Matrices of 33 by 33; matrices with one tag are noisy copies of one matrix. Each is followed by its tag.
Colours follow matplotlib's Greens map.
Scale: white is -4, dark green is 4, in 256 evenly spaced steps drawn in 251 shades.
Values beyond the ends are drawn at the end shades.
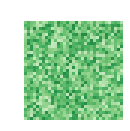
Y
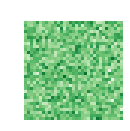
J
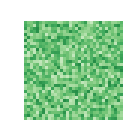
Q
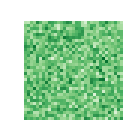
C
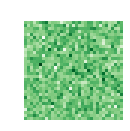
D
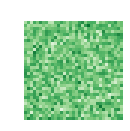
J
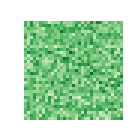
D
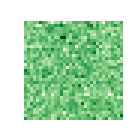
D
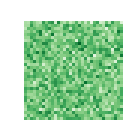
Y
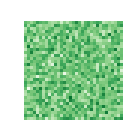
D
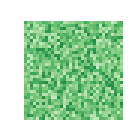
D
